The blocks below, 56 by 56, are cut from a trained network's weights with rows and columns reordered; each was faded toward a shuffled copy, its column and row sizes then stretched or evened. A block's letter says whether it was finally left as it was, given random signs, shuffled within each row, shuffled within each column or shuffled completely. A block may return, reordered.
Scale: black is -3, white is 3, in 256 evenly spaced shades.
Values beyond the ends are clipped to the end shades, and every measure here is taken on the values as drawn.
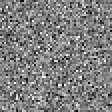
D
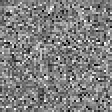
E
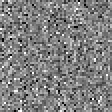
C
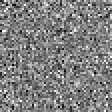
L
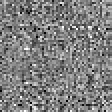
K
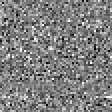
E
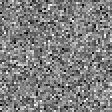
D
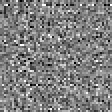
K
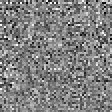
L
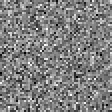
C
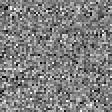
E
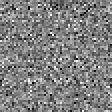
L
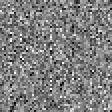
C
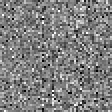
C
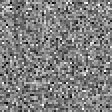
E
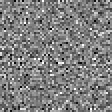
K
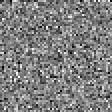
E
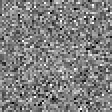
D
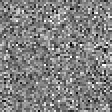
L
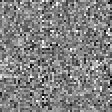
L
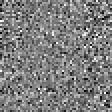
L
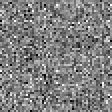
K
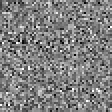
E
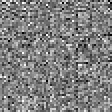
K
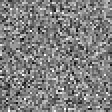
D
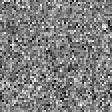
E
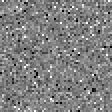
D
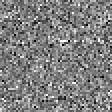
E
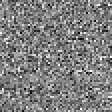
E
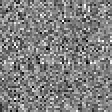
K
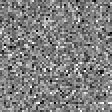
E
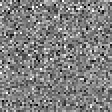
E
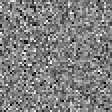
C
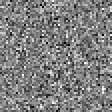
C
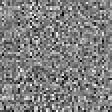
K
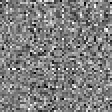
K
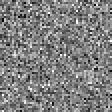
C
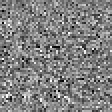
L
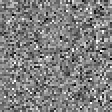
C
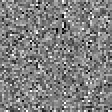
C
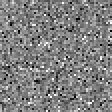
D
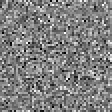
E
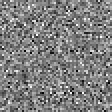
E
